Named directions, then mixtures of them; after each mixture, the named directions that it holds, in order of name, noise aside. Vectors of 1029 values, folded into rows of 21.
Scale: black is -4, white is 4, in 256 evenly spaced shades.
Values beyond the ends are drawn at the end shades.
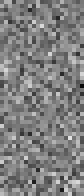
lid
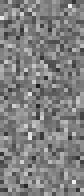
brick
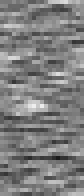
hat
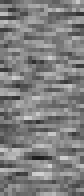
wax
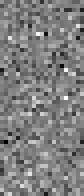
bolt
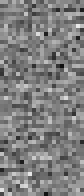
bolt, brick, wax.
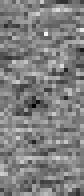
bolt, hat.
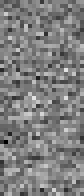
bolt, brick, wax.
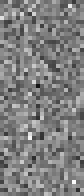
brick.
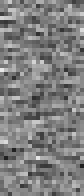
bolt, brick, wax.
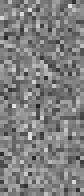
brick.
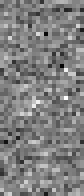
bolt, hat.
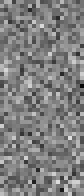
lid.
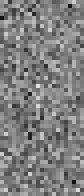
brick.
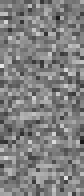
bolt, lid, wax.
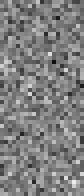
bolt, brick, lid.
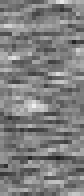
hat.
